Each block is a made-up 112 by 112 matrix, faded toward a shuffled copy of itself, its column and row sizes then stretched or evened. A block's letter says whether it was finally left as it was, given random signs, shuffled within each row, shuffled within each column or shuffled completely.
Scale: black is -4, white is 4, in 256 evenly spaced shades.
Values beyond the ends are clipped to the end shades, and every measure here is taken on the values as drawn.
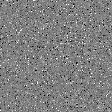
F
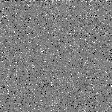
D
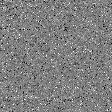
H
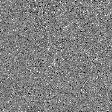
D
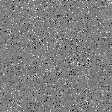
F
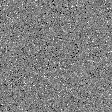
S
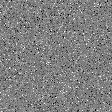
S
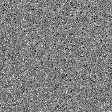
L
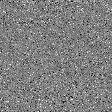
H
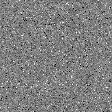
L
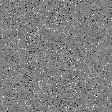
L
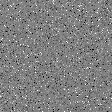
S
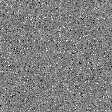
H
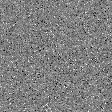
S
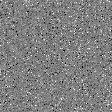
L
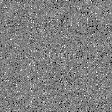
F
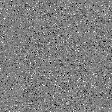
D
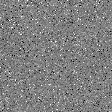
H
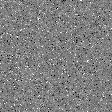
S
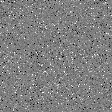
H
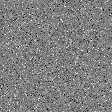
S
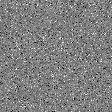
H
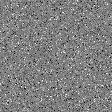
S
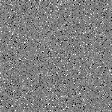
F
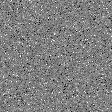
S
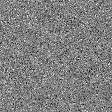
H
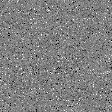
D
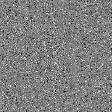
L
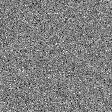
H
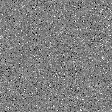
L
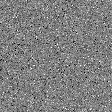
S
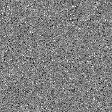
F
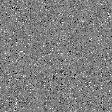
F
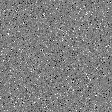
S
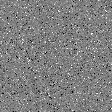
H
